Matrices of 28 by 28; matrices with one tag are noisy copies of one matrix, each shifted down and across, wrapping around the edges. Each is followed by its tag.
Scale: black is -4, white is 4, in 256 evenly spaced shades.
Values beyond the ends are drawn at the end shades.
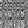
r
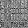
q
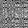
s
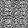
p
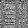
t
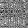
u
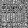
u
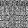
q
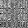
q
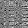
p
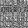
q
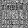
q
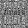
q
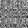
r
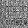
q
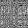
u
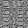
p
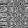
t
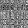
q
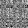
r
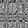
r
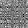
s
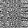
t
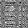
t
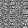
p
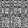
r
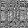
s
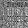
q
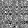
r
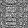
t
